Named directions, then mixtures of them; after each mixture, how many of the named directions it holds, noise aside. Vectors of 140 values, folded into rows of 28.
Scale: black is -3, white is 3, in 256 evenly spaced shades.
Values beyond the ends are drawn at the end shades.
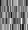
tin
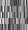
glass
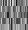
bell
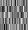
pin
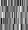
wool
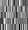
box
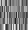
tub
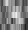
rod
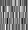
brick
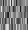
two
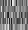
two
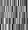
four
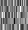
two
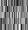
two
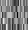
three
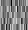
three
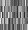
one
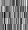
three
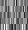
three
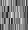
three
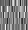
one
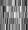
two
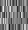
three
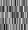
one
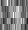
three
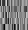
one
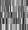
four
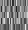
one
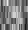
two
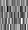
three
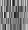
four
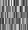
three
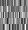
three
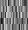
two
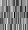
three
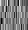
two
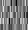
two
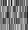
two
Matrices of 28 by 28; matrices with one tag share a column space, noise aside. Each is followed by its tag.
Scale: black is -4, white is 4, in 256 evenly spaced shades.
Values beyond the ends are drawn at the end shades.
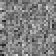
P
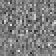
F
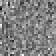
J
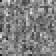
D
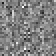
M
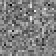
F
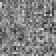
M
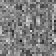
P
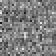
M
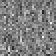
M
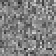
J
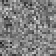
J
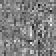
P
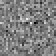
F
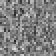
D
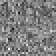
M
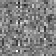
F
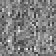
D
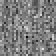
D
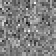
F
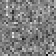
M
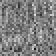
M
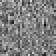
J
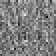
D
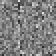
J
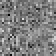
M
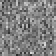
J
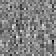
P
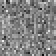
J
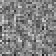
P
